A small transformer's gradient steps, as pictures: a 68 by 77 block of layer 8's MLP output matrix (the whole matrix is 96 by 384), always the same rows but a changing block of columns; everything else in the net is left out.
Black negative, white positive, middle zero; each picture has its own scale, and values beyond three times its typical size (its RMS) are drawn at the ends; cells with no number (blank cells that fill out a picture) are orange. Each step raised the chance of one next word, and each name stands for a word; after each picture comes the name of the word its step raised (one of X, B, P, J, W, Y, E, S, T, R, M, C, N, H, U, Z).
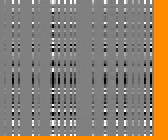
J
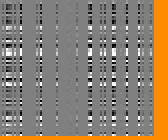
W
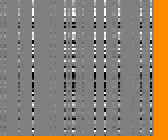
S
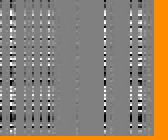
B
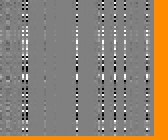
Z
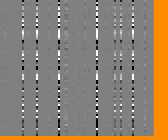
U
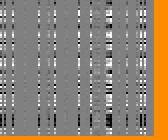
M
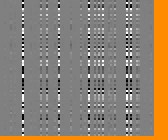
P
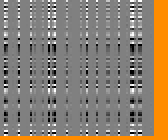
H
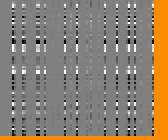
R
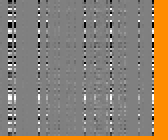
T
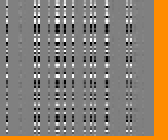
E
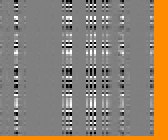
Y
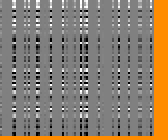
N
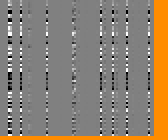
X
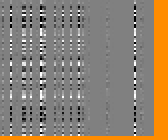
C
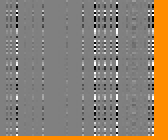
C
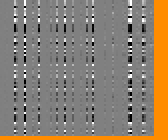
E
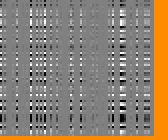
B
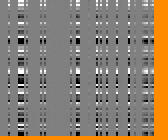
R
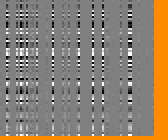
W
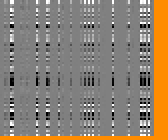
J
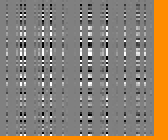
W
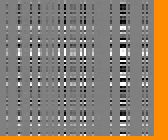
W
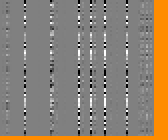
Y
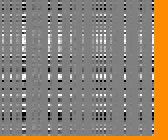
Z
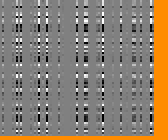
E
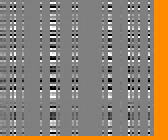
P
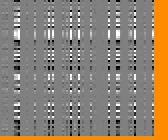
U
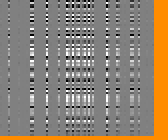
P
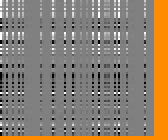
S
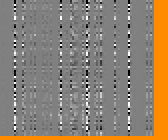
Y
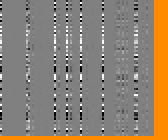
Z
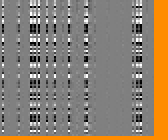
E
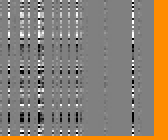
H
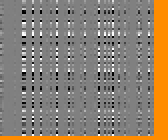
X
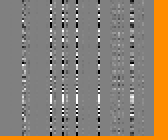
T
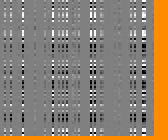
H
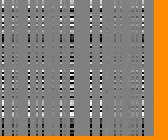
N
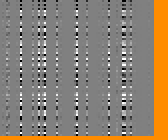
B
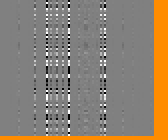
P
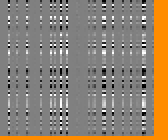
Y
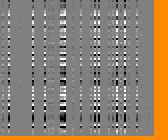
B
